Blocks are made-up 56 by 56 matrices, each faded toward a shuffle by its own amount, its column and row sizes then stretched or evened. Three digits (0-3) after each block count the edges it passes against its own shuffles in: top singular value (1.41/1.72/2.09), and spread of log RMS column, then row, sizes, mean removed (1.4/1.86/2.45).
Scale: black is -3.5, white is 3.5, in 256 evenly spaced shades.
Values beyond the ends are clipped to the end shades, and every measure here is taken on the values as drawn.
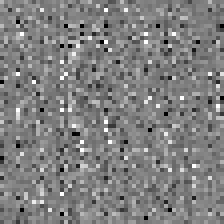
1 2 1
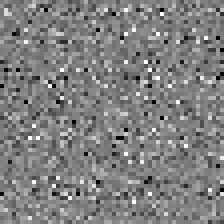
1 0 2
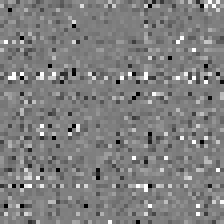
1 1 3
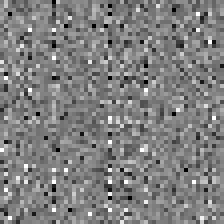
2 2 0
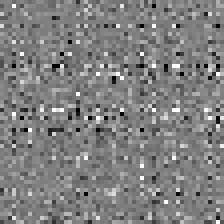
1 2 3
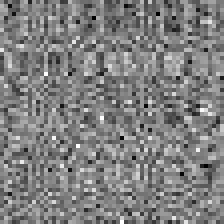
3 0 0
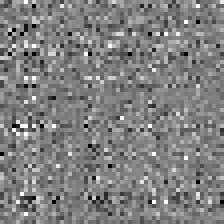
2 2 2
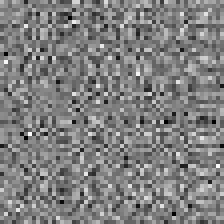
3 0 1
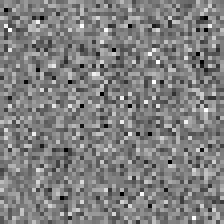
0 1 1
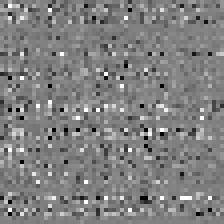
1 2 3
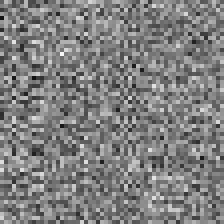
3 2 0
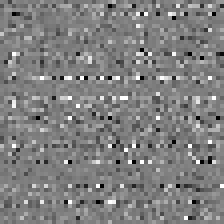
1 1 3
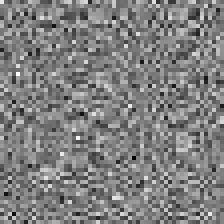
3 0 1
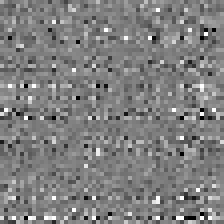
3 2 3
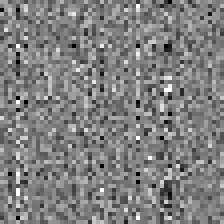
2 3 0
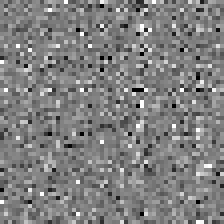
2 2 2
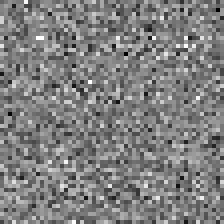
0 0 2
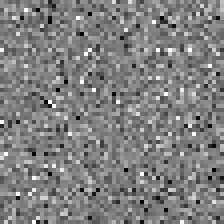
0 0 1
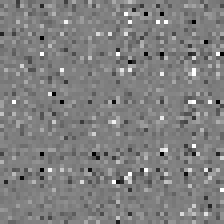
0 2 2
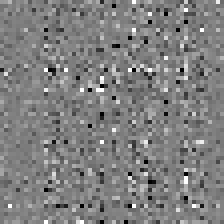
0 3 2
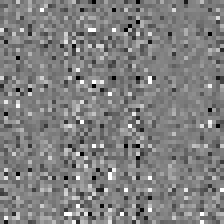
0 3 2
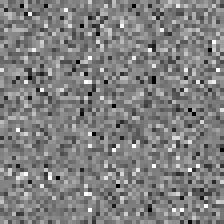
0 0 1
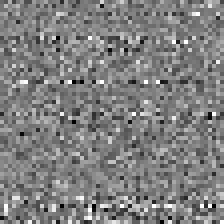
0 0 3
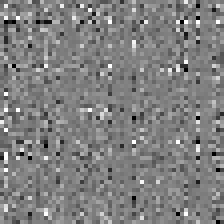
0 3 2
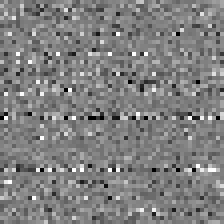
1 0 3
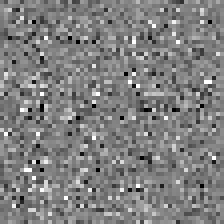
0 1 2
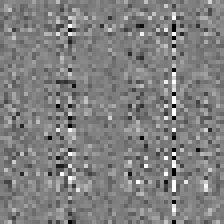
3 3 1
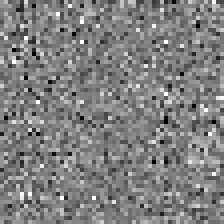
1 1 0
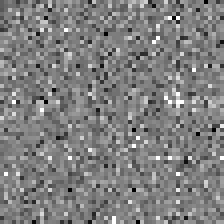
1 1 1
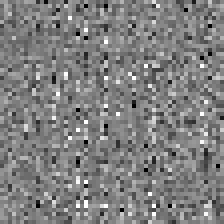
1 3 0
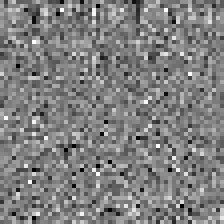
2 1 1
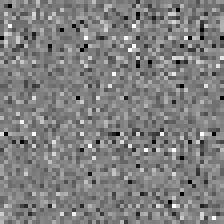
1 1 2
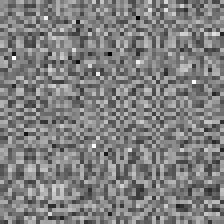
3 0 0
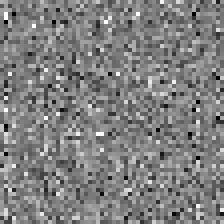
1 2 0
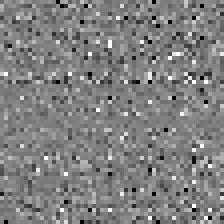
1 1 2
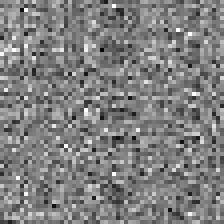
3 1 0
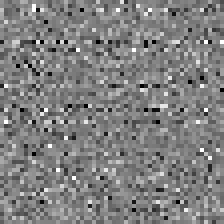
2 0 2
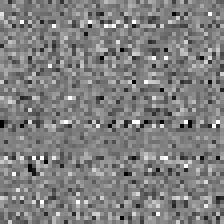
2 0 3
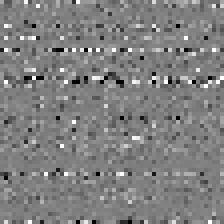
1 0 3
